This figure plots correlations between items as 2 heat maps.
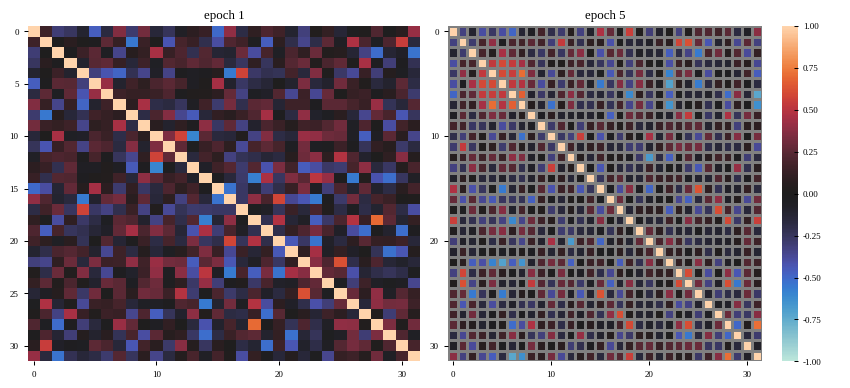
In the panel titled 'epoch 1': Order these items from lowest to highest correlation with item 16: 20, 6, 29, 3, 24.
3, 24, 29, 6, 20
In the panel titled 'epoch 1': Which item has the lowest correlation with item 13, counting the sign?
10
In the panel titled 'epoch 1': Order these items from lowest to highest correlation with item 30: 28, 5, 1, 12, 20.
28, 20, 5, 12, 1
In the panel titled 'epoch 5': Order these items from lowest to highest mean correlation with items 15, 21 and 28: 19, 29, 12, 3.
29, 3, 19, 12
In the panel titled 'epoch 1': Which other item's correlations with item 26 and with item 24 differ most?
14
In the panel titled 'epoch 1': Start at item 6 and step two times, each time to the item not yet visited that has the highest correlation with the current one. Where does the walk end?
15
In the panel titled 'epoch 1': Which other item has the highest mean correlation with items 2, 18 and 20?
16
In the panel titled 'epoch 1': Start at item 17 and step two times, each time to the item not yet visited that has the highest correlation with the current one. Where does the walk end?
23
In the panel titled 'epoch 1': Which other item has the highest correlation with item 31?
0
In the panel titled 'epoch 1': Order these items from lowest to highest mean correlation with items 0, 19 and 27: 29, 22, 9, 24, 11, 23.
29, 11, 22, 23, 24, 9
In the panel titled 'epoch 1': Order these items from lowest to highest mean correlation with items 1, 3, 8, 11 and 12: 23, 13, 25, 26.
13, 23, 26, 25
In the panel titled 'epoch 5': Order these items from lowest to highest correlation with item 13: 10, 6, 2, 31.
31, 6, 2, 10
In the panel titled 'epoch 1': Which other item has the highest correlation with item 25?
22
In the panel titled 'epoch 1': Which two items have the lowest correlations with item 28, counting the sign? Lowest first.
2, 14
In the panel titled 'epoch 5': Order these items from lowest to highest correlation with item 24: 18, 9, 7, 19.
19, 7, 9, 18
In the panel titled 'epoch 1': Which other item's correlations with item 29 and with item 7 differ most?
9
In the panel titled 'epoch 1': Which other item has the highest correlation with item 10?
12
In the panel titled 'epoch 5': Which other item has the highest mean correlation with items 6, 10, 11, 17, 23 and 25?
1
